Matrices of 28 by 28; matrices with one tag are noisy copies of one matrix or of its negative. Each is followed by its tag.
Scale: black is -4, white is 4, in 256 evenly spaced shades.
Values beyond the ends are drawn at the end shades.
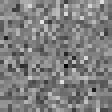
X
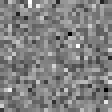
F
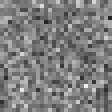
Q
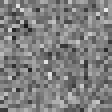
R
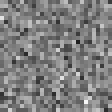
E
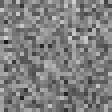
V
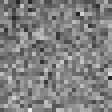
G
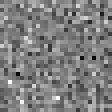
Q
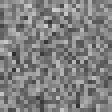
X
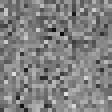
V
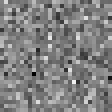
Q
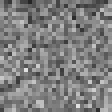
X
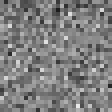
X
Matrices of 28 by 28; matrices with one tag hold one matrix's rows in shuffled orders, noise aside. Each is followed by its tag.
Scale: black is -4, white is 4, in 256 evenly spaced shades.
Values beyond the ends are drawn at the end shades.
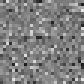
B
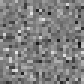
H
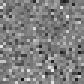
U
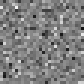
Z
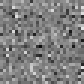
B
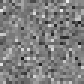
U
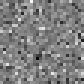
H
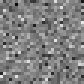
Z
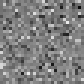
U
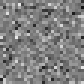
Z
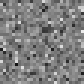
Z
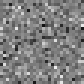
Z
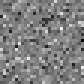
Z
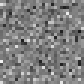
U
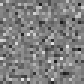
U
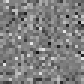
H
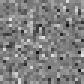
H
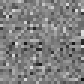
B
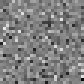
Z
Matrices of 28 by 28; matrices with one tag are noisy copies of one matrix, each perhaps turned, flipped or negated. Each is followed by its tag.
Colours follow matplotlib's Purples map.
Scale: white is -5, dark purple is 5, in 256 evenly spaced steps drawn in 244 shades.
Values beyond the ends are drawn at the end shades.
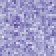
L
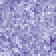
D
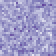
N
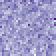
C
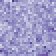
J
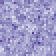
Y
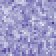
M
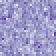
D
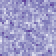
M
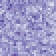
M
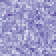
L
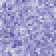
N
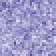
M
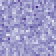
L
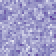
D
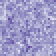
D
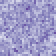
D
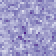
M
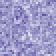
L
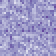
J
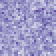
N
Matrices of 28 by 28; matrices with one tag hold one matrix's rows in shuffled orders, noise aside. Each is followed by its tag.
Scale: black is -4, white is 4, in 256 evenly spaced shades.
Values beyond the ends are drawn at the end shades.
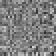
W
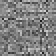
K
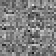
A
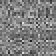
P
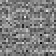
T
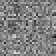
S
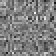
W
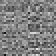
A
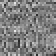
S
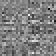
A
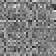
S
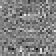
K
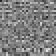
T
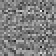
K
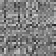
S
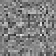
K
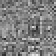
A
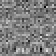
T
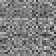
W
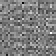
P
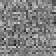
S
